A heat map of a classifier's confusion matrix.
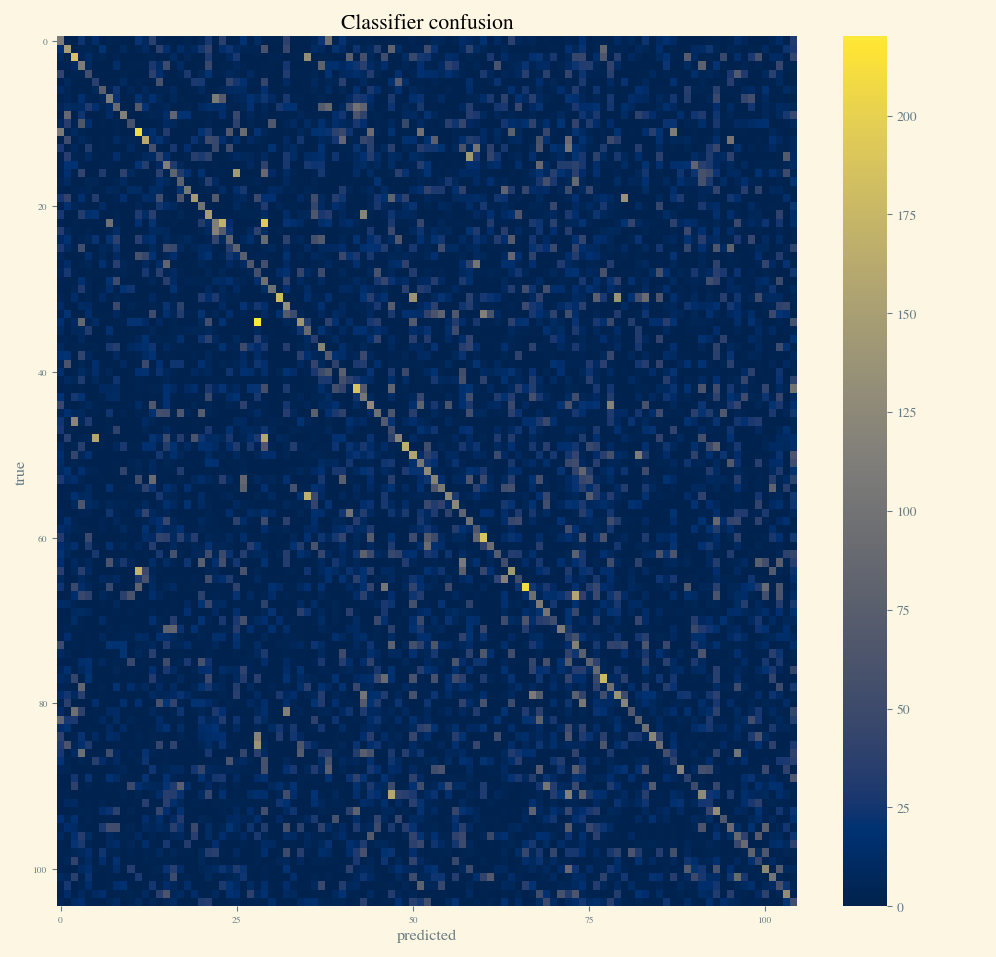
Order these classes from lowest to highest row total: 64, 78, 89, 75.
89, 78, 75, 64
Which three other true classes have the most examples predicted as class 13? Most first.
53, 44, 33
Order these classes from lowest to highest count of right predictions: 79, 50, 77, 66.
79, 50, 77, 66
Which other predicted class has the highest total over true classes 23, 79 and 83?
22
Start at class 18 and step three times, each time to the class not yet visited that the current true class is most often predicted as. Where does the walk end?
41
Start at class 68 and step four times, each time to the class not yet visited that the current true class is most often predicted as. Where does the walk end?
38
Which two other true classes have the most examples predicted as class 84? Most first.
90, 11
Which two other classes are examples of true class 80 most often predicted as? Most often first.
74, 43
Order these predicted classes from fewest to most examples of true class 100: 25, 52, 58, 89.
52, 25, 58, 89
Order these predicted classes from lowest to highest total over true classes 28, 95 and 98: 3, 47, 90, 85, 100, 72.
3, 90, 47, 85, 72, 100
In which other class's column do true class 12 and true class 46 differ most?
2
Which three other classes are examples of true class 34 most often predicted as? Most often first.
28, 3, 50
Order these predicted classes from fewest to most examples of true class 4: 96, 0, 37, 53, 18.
37, 53, 18, 0, 96
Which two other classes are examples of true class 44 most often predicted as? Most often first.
78, 51
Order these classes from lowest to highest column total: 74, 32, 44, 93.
32, 44, 74, 93
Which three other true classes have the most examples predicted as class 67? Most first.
79, 93, 43
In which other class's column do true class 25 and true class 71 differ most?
95
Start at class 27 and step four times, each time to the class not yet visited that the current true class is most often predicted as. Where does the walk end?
47
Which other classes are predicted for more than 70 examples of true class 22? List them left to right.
7, 23, 29
